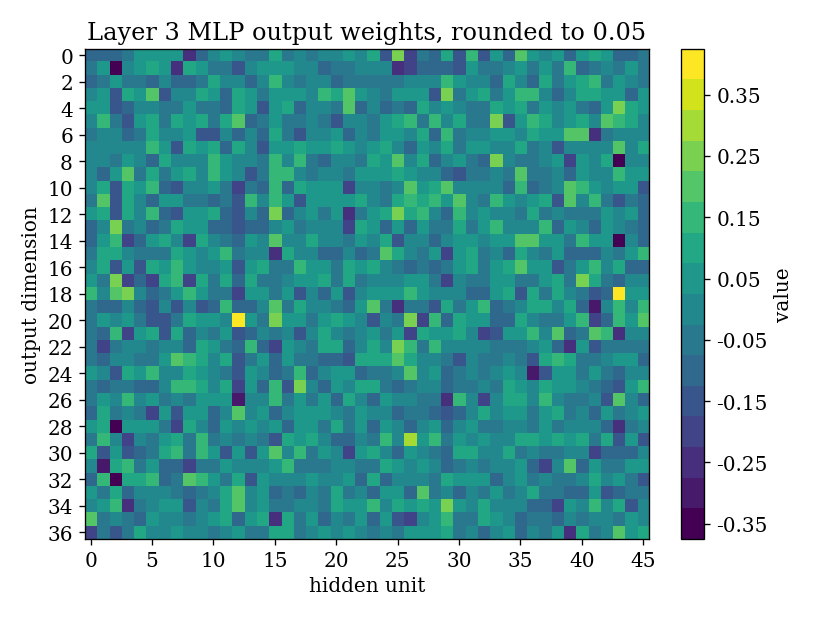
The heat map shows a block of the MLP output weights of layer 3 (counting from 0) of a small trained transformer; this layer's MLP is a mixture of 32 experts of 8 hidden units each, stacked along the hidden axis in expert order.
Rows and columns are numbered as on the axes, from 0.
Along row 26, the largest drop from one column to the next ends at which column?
12
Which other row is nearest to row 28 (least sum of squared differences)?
1
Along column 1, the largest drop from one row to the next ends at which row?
30
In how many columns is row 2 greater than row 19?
19
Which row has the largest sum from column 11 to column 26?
20
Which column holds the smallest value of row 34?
3
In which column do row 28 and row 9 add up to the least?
2
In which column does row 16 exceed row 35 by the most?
35
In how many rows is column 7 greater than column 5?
16
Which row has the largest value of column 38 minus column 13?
21
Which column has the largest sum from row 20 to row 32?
9
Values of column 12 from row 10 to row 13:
-0.2 -0.15 -0.15 -0.15
